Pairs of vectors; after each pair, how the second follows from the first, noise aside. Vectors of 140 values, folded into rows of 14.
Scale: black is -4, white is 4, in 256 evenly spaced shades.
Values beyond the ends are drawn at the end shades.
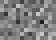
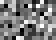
wrapped around, scaled up.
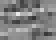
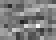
reversed.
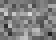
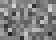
sign-scrambled.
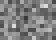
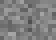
reversed, shrunk.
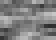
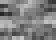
reversed.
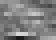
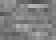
reversed, shrunk.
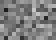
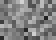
shuffled.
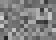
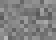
negated, shrunk.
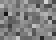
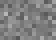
negated, shrunk.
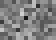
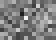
negated.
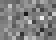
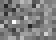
reversed.
